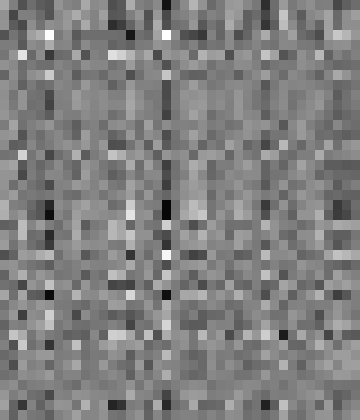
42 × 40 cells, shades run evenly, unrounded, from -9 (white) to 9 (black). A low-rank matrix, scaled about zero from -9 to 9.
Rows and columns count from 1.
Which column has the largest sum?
19
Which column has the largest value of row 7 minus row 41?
32
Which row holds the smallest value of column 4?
4
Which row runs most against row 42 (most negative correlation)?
13
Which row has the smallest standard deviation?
39
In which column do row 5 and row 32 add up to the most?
3
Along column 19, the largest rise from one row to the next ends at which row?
27
